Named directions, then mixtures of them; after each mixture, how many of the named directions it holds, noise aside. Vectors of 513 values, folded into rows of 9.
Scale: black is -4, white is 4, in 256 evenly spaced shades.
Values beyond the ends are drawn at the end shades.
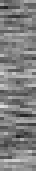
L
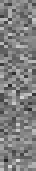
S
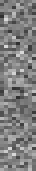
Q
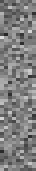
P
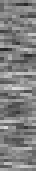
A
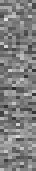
three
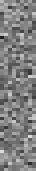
one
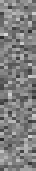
one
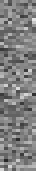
two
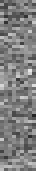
three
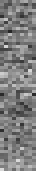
four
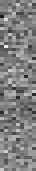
two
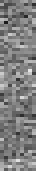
three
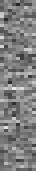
four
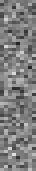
one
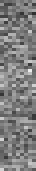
four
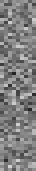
one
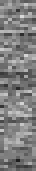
four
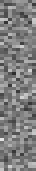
two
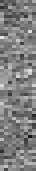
two
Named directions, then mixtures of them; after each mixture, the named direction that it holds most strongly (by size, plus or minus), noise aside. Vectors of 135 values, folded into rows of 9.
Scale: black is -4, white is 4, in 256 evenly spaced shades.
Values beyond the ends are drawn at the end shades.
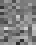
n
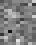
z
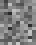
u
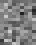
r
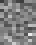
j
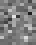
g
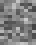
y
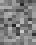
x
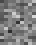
z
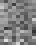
n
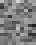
y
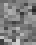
r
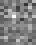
z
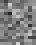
u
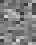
z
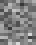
u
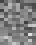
j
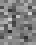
g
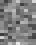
y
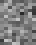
r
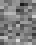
z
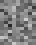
g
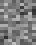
r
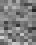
y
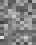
g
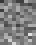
j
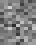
x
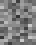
y
